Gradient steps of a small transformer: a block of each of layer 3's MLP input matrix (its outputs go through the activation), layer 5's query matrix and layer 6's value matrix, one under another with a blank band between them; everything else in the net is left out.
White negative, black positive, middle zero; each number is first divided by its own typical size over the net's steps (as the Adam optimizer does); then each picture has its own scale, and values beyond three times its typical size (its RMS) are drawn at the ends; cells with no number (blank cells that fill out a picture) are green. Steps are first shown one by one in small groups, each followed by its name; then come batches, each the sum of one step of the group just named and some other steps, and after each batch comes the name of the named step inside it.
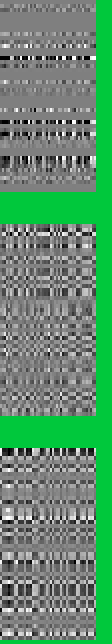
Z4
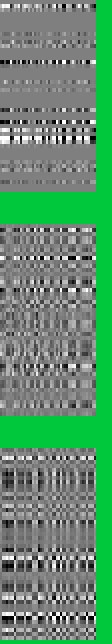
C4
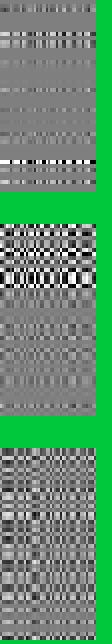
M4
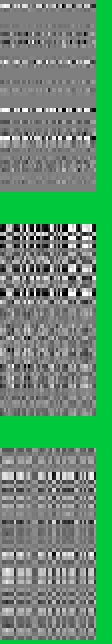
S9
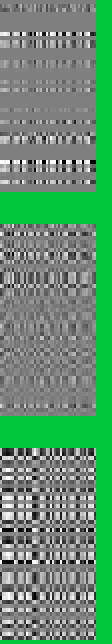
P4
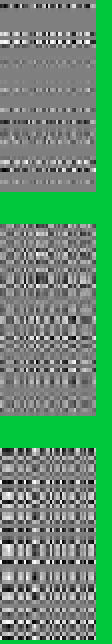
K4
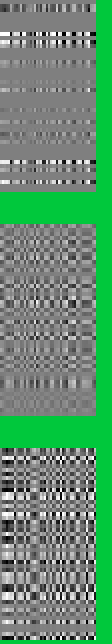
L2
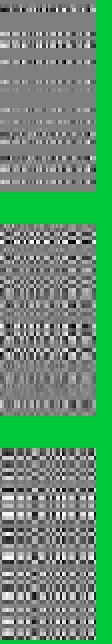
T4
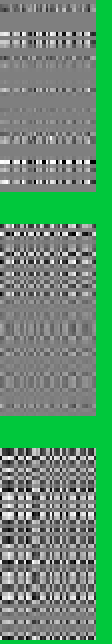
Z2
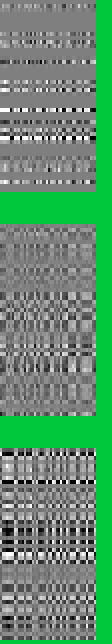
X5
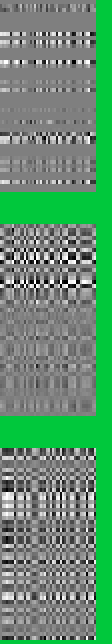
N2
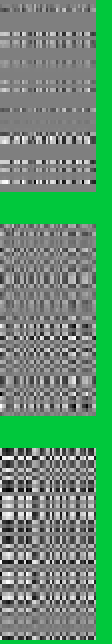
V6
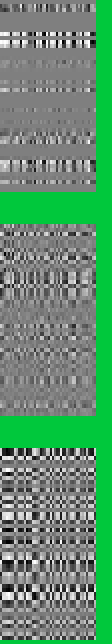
P4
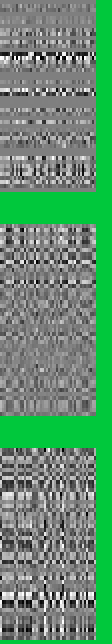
N2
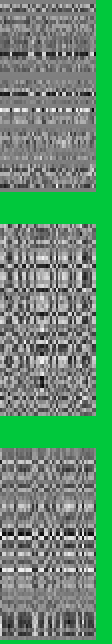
S9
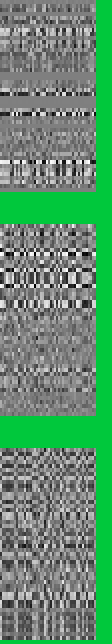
M4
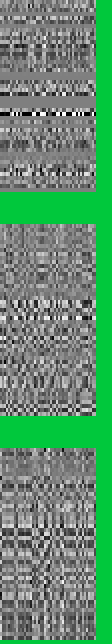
K4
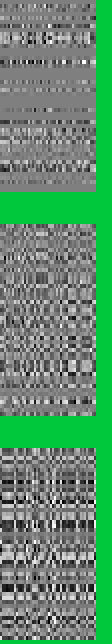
K4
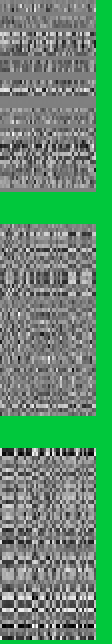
P4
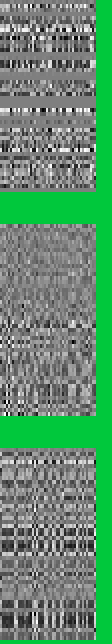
X5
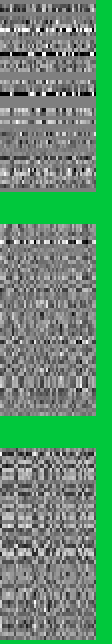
T4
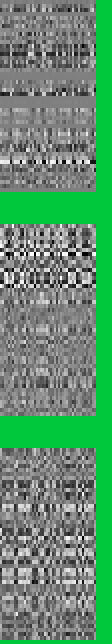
M4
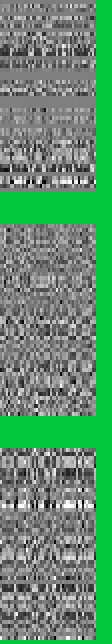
K4
